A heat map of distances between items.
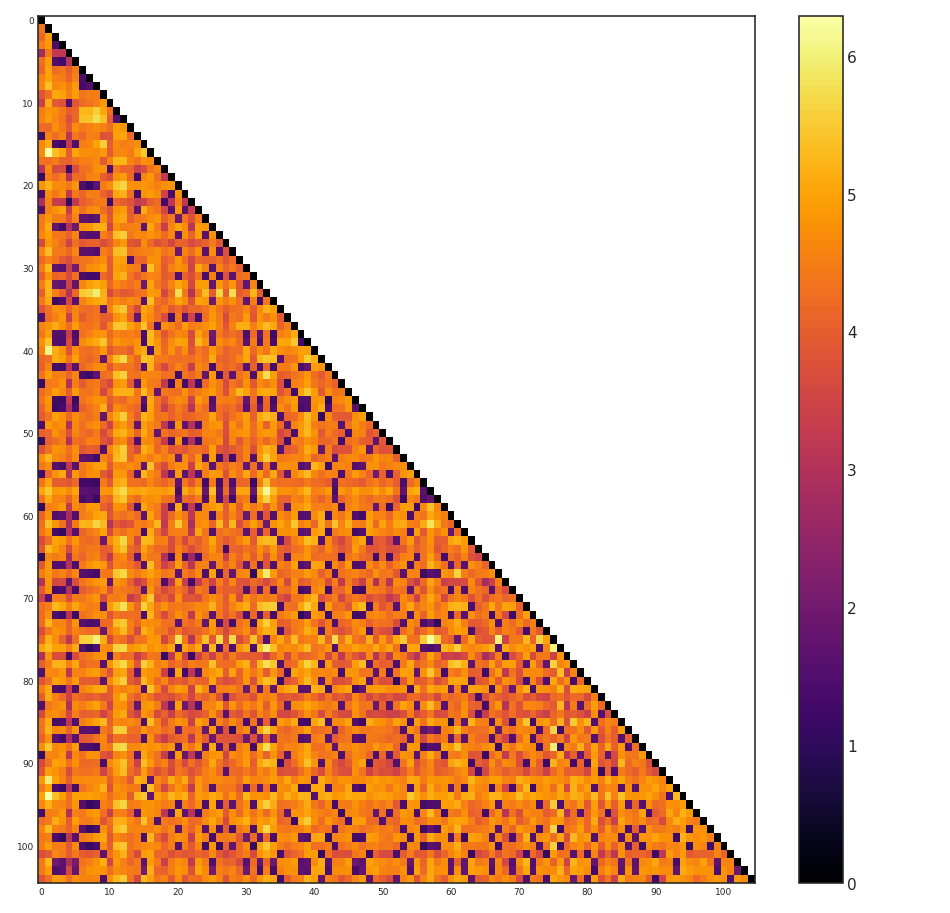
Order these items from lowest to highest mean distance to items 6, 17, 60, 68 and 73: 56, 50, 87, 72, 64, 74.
56, 87, 72, 50, 64, 74
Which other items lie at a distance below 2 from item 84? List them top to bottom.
27, 64, 82, 91
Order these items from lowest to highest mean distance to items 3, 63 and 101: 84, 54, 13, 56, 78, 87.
78, 87, 54, 84, 56, 13
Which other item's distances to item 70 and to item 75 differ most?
1
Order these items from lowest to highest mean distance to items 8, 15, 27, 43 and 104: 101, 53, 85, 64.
53, 101, 64, 85
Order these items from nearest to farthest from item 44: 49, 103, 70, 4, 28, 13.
49, 4, 70, 13, 28, 103
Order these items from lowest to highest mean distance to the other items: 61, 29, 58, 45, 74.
58, 74, 29, 45, 61
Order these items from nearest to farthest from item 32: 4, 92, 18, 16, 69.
69, 4, 18, 92, 16
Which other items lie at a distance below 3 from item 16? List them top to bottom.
40, 92, 94
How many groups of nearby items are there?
12
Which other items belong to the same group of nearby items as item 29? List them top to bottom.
13
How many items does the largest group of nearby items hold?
26
